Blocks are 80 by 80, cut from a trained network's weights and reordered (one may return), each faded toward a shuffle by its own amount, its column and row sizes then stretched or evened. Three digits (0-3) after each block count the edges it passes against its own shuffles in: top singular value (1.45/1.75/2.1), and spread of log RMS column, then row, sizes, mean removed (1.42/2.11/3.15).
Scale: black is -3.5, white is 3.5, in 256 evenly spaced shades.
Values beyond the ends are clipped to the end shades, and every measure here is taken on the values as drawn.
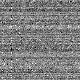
3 1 1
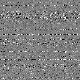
2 1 3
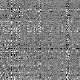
2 3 2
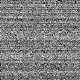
3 2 0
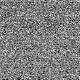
0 1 1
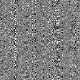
3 3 0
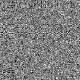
2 0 1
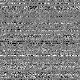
2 1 3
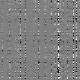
3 3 1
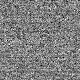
0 0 0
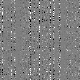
1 3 1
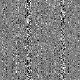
2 3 0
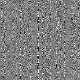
1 3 0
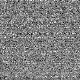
0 0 2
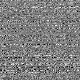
0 0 3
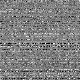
2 0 3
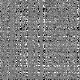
2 3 2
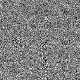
1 1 1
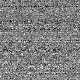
1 1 2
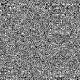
2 0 1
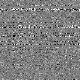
0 1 3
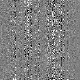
0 3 1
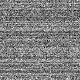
3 1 0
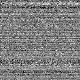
3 0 2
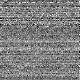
3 1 2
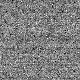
0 0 0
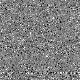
1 0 1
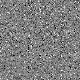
0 1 0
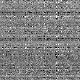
3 2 2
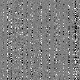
1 3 1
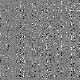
1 3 1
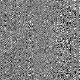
0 3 1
